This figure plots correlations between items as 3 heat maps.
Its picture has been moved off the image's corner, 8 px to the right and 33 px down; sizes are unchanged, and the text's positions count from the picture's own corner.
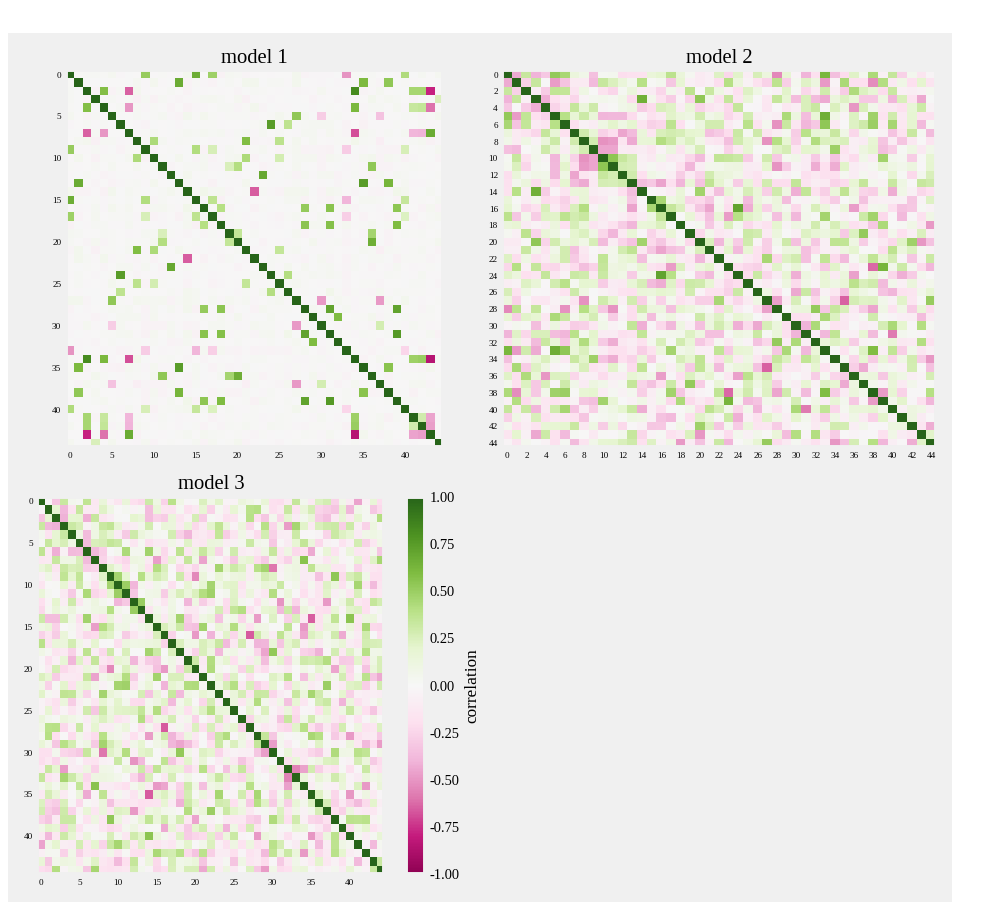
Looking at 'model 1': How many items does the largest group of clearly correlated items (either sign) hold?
7
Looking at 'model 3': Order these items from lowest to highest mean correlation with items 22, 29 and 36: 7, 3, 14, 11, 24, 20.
7, 14, 11, 20, 24, 3
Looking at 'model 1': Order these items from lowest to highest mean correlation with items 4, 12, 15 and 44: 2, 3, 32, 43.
43, 32, 3, 2
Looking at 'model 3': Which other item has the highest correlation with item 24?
28
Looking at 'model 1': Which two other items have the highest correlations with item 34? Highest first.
2, 4
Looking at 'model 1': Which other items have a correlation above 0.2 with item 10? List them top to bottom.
8, 21, 25
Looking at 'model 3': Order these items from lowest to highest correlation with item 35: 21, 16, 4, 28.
4, 21, 16, 28
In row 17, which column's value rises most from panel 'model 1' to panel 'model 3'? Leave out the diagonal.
33
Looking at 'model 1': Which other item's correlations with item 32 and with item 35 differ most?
13
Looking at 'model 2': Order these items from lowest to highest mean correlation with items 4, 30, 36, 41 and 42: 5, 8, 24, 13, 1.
24, 8, 1, 5, 13
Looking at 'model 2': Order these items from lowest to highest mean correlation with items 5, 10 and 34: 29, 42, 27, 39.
27, 42, 39, 29
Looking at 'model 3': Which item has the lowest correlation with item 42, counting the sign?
34
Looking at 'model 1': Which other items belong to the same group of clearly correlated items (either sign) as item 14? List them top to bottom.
22
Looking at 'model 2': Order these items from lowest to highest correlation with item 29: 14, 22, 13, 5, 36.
13, 36, 14, 22, 5
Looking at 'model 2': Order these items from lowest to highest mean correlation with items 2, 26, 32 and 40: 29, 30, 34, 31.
31, 34, 29, 30
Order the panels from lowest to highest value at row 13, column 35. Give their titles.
model 2, model 3, model 1
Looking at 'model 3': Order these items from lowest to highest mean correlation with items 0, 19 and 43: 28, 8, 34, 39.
39, 8, 28, 34
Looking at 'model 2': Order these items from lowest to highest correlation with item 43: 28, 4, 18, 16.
18, 16, 28, 4
